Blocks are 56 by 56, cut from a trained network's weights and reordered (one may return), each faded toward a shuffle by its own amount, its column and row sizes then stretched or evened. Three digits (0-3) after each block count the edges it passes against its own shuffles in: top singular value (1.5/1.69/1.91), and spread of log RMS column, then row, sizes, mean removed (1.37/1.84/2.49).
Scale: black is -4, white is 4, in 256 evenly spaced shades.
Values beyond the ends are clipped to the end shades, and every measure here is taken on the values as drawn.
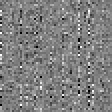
3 3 1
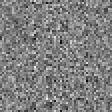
1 2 0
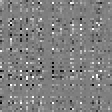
1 3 3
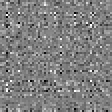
3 2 3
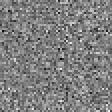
0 1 1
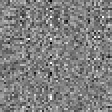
3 2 1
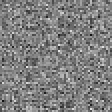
2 1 1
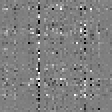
2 3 2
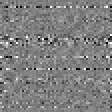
3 1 3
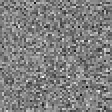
2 1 1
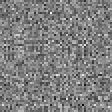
2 0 2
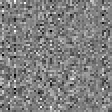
2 3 0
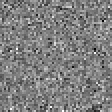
0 0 2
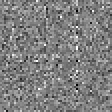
1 2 1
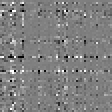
3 3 3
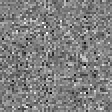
0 1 2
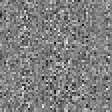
1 3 0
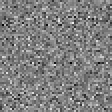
0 0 2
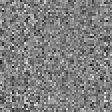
2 2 0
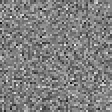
1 0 1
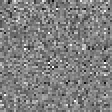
1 1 2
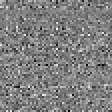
1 1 3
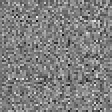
2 2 1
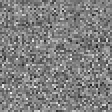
1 0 1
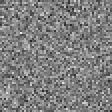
0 0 0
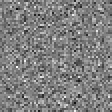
2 2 1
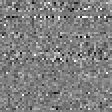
0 0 3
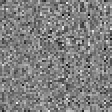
1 2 0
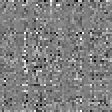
0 3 3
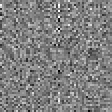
3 2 0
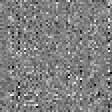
0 3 1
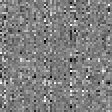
2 3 2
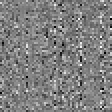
1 3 1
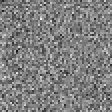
1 1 0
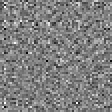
3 1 2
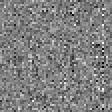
0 2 1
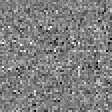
0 1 2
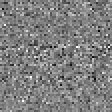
0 0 3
